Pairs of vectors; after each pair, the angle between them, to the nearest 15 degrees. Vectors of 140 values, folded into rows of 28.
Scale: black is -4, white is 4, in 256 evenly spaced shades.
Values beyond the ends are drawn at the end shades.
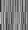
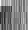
135 degrees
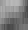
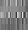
60 degrees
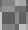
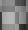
150 degrees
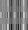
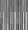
60 degrees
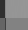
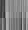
45 degrees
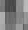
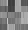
75 degrees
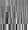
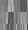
120 degrees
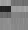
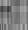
45 degrees
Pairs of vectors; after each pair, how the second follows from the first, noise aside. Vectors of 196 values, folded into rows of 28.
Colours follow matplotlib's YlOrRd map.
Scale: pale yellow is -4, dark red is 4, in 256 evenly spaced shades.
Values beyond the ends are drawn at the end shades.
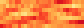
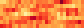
copied.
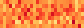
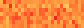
reversed, shrunk.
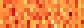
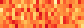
wrapped around, negated.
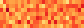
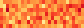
copied.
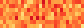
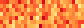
sign-scrambled.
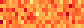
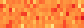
reversed, partly zeroed.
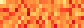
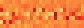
reversed, partly zeroed.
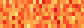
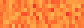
wrapped around, shrunk.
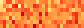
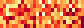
reversed, negated, scaled up.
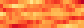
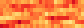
wrapped around, negated.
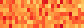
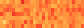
reversed, shrunk.
